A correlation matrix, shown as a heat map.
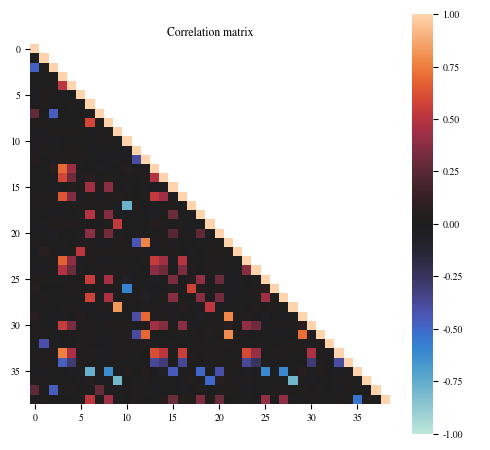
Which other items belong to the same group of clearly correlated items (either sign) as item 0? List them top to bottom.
2, 7, 37
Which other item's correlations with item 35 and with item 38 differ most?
6
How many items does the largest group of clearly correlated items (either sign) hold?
10
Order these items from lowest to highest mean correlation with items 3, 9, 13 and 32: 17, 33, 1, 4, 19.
1, 17, 19, 4, 33
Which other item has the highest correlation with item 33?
3
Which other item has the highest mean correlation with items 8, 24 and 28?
9
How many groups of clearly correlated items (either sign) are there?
8
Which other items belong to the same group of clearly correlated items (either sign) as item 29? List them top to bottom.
11, 12, 21, 31
